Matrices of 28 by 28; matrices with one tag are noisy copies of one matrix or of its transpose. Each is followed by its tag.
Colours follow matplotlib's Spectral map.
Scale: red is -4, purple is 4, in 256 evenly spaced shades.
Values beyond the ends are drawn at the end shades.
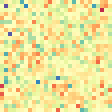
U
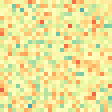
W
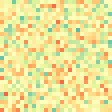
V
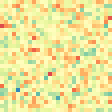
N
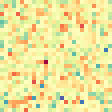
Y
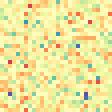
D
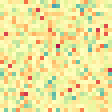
N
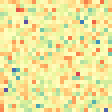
W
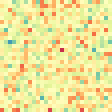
V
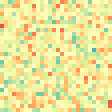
N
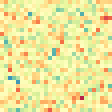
U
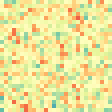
Y
